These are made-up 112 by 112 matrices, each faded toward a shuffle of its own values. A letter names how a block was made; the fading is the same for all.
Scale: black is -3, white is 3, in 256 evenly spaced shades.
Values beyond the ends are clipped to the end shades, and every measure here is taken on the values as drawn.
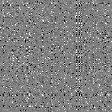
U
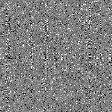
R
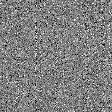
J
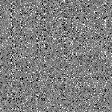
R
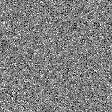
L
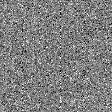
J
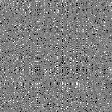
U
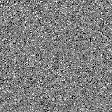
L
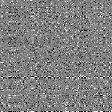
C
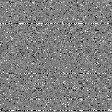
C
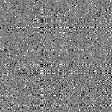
C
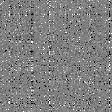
U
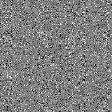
R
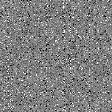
R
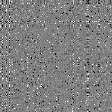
U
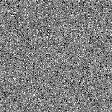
L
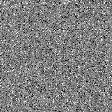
L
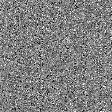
J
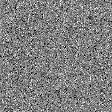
J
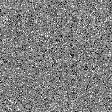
L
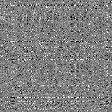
C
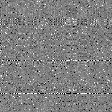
C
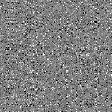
R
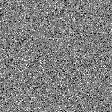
L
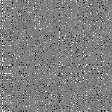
U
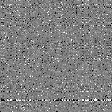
C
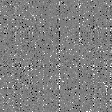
U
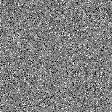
L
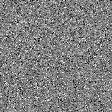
L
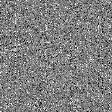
J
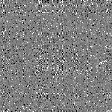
U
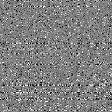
C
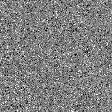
L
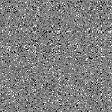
R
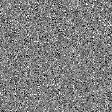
J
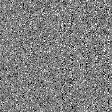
J
